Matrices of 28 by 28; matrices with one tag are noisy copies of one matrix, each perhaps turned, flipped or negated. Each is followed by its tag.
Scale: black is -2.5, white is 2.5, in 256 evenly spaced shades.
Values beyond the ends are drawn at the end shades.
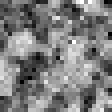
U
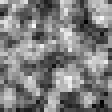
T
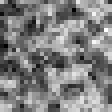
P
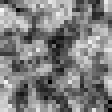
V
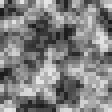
U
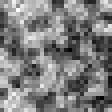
P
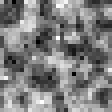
T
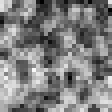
P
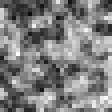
P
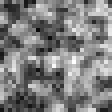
P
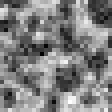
T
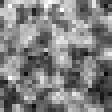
P
